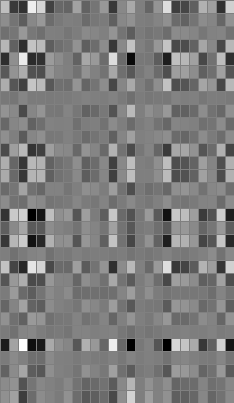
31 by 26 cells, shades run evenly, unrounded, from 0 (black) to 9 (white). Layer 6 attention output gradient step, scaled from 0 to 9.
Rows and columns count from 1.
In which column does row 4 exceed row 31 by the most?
4
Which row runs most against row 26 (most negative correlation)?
23
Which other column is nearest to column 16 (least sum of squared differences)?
14
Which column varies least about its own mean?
16
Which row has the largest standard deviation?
27
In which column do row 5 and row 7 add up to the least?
15
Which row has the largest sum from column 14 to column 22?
31
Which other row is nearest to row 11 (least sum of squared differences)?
2
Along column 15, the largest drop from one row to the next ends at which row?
5
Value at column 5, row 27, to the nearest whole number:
1
